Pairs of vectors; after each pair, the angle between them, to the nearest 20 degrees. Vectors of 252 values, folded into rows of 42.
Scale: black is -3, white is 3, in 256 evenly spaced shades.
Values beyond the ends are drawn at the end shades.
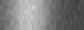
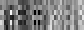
120 degrees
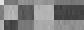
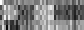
40 degrees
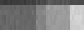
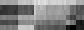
120 degrees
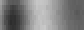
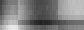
140 degrees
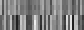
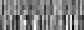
20 degrees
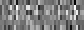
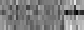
140 degrees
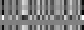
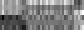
120 degrees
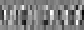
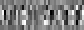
160 degrees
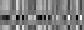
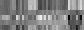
140 degrees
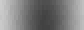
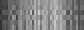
140 degrees
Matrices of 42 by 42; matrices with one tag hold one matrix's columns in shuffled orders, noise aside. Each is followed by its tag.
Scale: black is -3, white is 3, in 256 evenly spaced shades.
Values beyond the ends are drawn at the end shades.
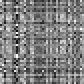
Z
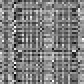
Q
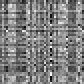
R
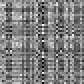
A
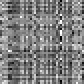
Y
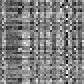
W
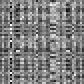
A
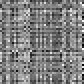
Q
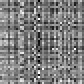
W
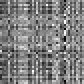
Y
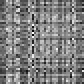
Z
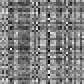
W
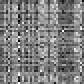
R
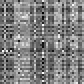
A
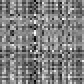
Y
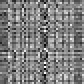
Q
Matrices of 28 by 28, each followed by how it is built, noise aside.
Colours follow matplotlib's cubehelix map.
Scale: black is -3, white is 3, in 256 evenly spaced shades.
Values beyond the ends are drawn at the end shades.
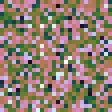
noise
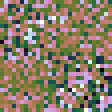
block diagonal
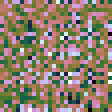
low rank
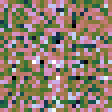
low rank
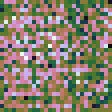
blocks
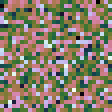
noise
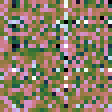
low rank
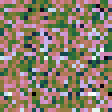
low rank
